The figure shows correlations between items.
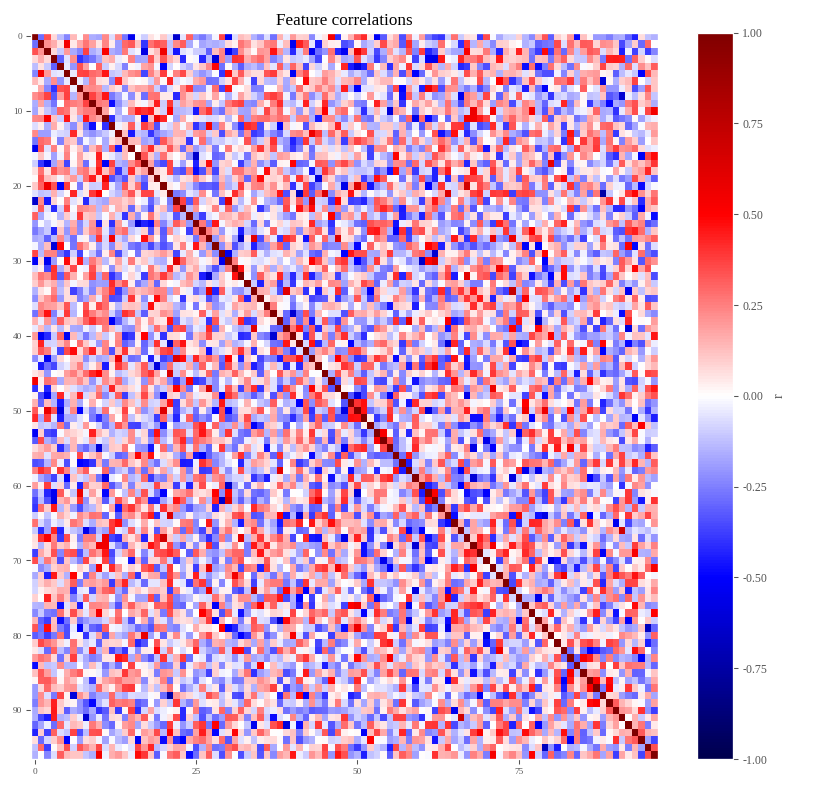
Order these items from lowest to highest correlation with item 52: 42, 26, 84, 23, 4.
23, 42, 84, 4, 26
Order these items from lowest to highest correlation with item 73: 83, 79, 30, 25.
79, 30, 83, 25
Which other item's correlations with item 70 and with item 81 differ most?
54
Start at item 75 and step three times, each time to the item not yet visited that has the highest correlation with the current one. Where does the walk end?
45
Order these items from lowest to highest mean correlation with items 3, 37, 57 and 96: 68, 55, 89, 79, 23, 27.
23, 55, 79, 27, 68, 89
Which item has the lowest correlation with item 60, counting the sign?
30
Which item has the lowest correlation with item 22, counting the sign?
0
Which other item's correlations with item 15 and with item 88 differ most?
21
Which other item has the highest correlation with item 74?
34
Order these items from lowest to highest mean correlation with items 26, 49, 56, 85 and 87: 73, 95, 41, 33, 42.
41, 95, 33, 73, 42
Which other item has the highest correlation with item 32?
67
